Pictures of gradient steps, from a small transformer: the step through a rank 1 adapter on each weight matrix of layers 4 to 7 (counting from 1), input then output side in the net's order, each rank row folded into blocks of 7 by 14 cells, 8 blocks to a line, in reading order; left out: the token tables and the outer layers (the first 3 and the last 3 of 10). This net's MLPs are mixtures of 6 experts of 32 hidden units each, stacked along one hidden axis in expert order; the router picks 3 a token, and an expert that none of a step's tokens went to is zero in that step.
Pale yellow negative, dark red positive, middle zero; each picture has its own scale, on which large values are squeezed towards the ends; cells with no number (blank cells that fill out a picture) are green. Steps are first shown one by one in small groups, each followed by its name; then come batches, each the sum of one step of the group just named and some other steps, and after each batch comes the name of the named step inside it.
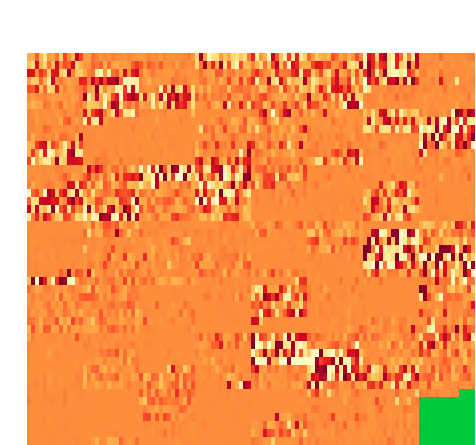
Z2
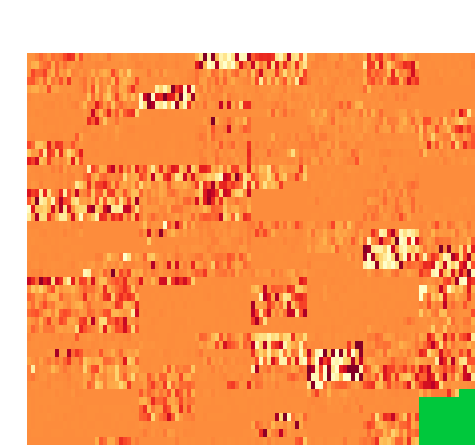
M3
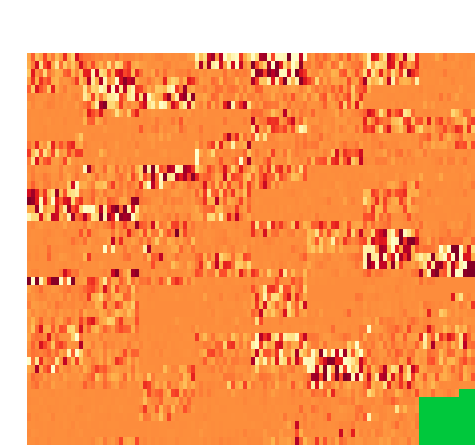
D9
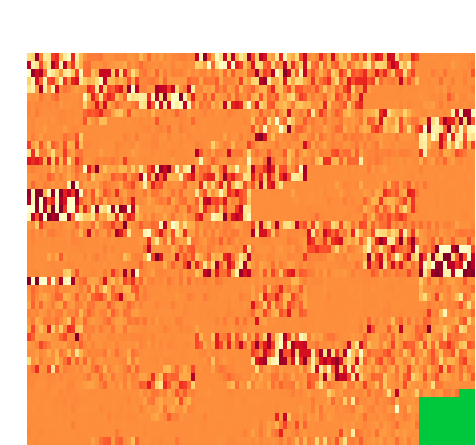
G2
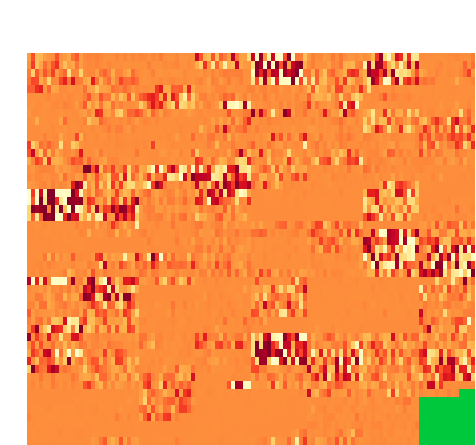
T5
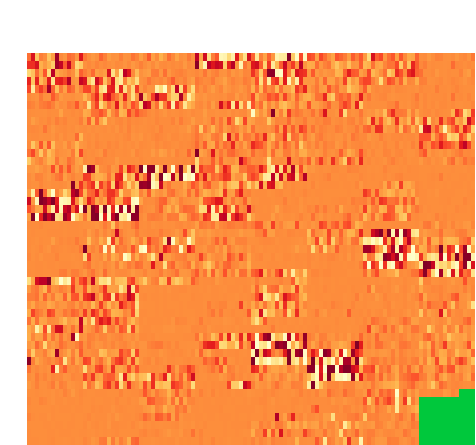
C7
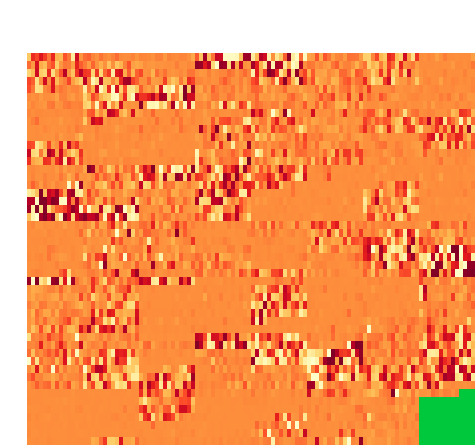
D9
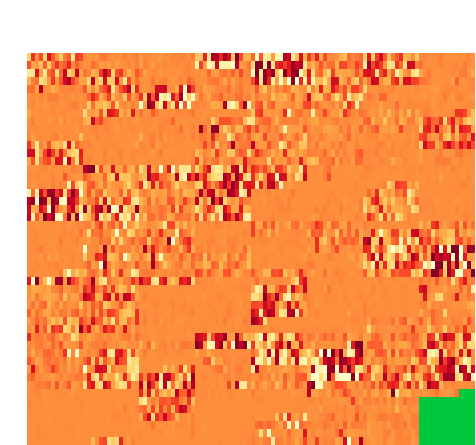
T5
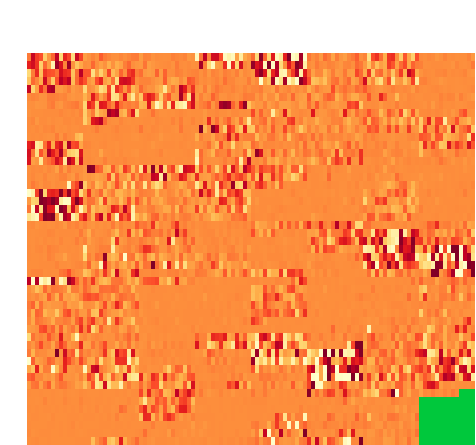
D9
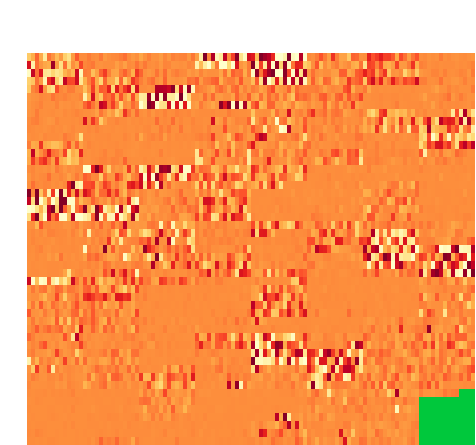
G2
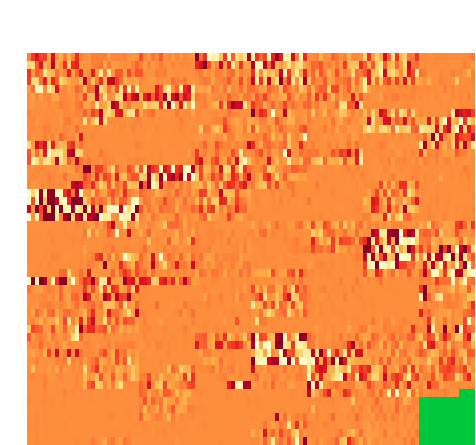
Z2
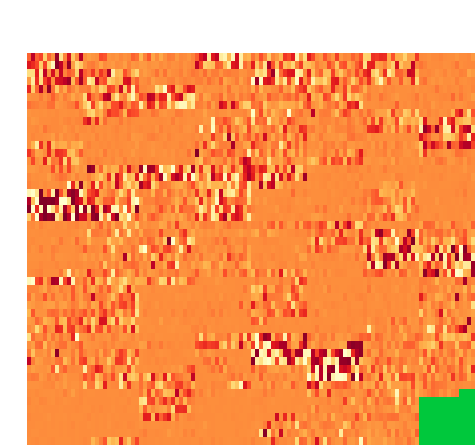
C7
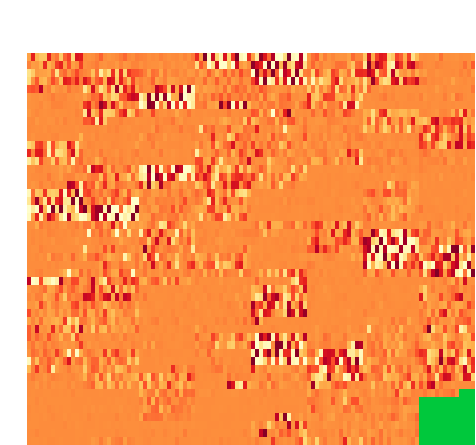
T5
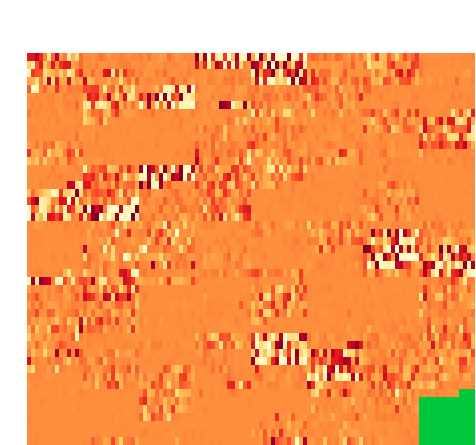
C7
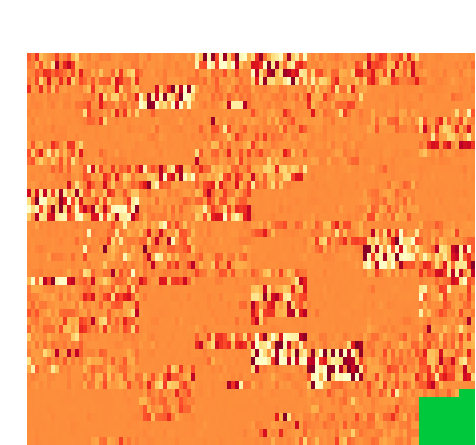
M3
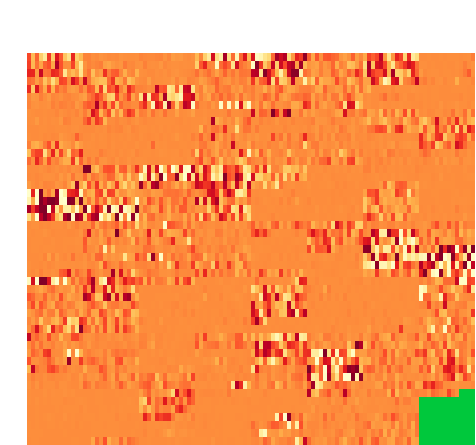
T5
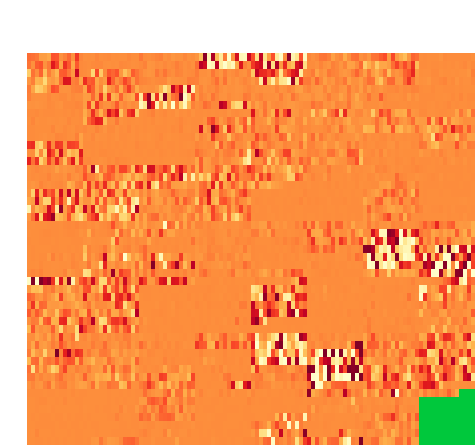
M3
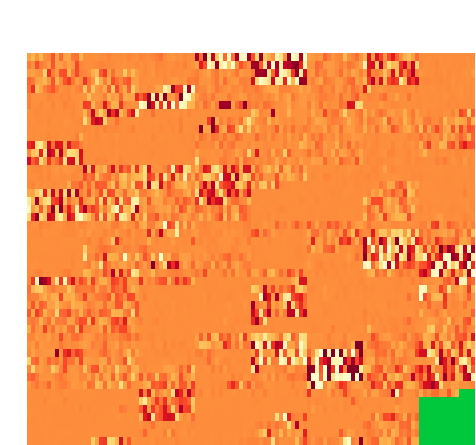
M3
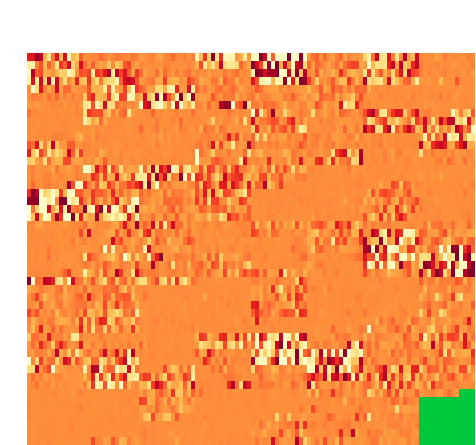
D9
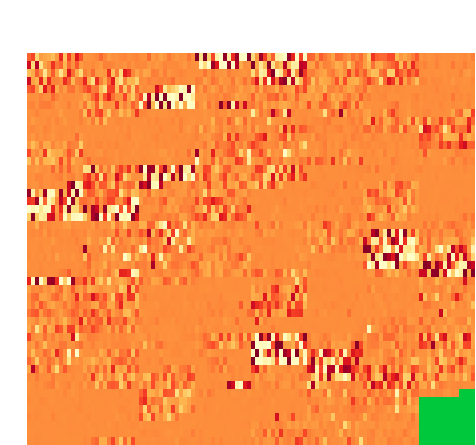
C7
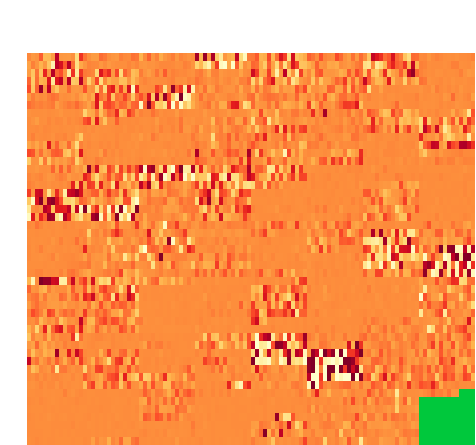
C7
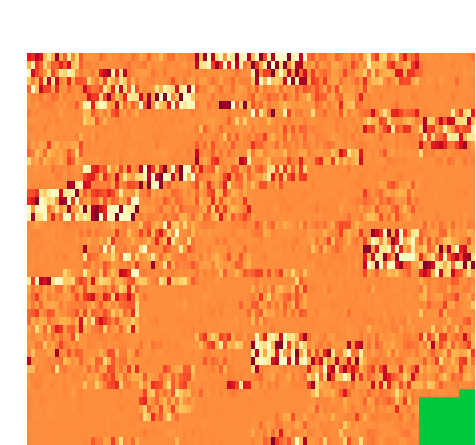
C7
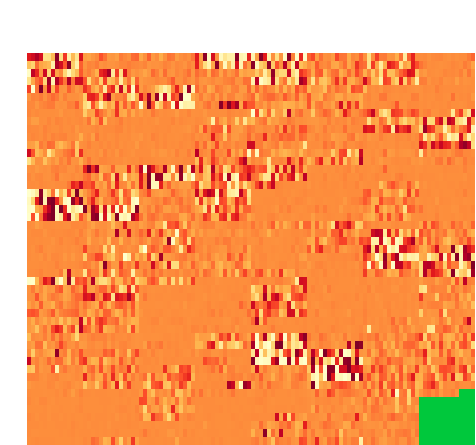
C7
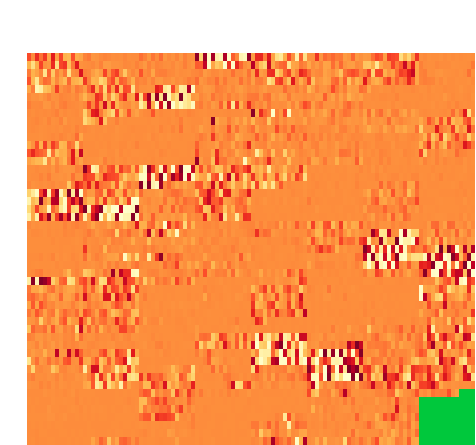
M3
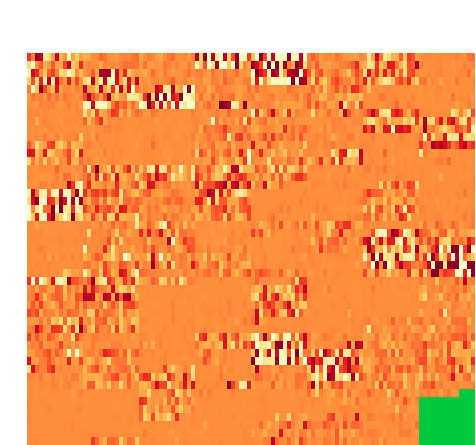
T5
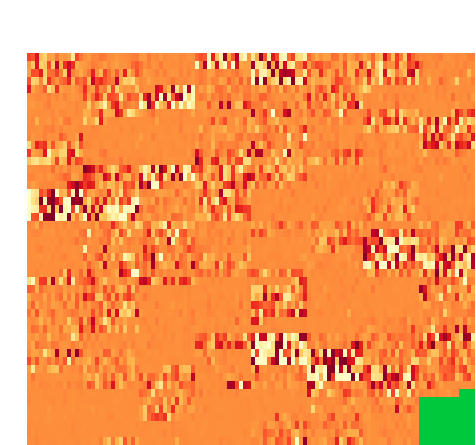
Z2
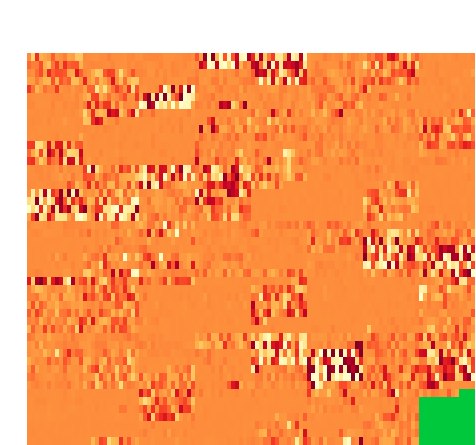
M3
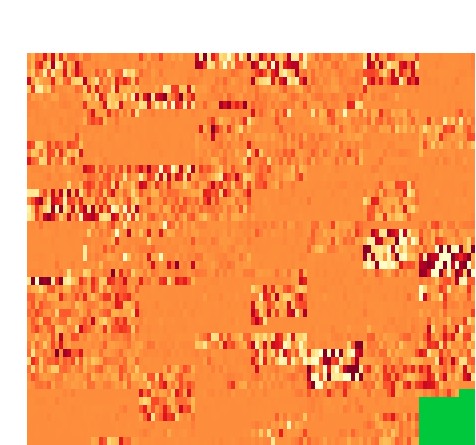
M3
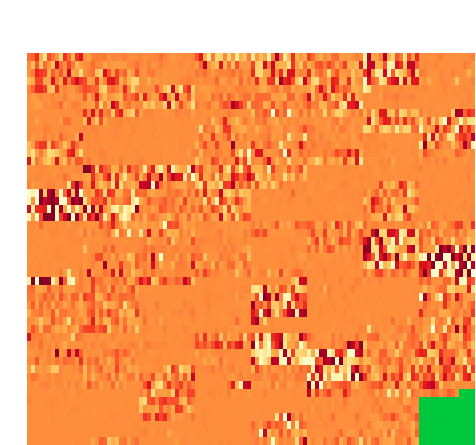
Z2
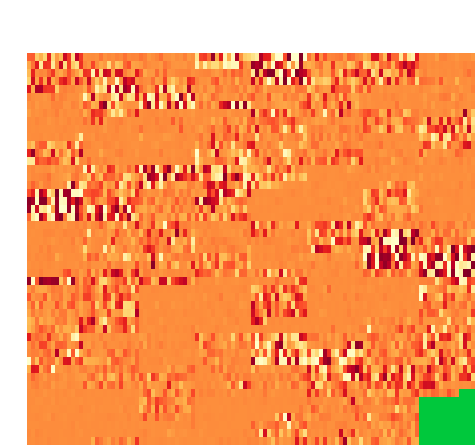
D9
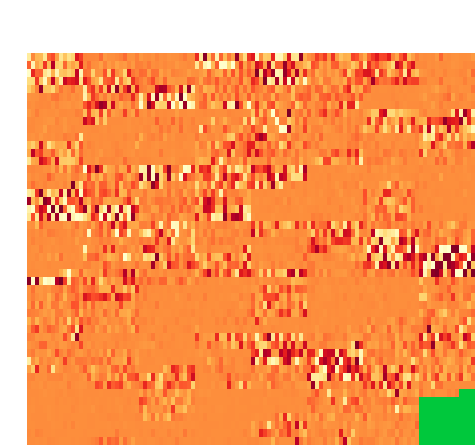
G2
